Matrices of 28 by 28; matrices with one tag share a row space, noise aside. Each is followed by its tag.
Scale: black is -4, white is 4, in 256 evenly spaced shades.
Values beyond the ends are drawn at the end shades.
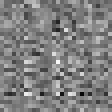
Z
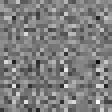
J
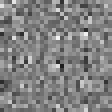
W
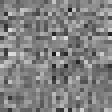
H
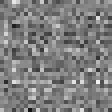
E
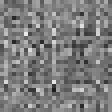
E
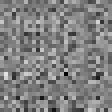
J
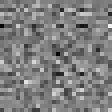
Z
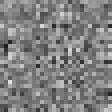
H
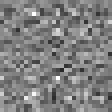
Z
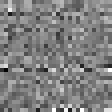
H
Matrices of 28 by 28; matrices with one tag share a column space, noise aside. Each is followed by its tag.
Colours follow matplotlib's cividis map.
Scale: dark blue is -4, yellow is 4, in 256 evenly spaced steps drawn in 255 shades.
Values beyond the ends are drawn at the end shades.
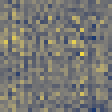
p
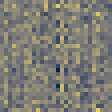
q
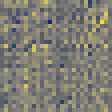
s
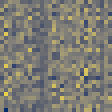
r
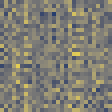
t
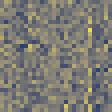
s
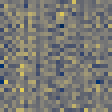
t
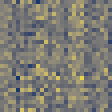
r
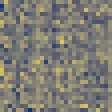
q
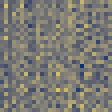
t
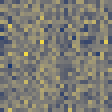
p
